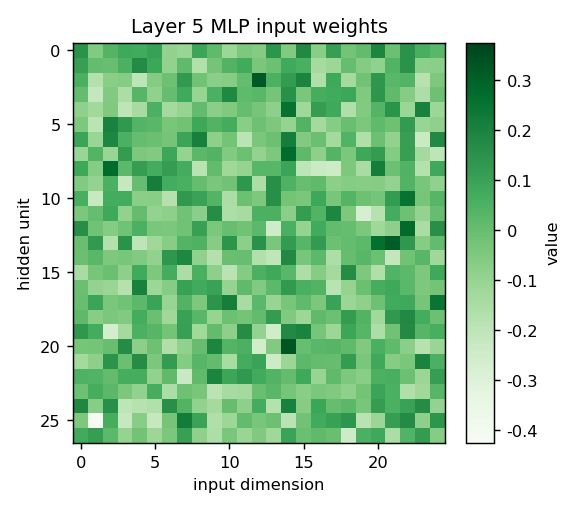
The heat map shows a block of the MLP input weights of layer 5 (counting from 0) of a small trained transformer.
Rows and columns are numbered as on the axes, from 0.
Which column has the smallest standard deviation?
19
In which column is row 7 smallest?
24
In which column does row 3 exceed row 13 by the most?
4
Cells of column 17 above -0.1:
20
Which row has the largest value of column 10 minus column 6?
17
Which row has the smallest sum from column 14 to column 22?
8
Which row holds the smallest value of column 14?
25
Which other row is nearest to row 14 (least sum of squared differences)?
26
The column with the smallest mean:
1
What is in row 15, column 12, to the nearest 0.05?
0.05
